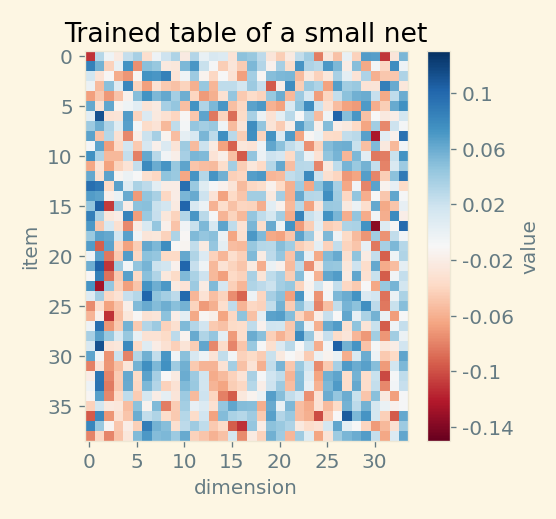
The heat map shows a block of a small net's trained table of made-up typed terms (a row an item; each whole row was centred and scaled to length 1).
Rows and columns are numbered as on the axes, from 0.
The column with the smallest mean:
31
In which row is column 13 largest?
12
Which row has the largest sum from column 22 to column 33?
1
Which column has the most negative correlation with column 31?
22
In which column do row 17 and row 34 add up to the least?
23
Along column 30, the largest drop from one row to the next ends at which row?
8
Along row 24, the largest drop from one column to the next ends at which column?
11
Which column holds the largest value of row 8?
33
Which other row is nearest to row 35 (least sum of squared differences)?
36
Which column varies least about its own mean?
3
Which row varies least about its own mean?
30
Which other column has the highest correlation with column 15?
29
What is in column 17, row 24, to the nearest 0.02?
0
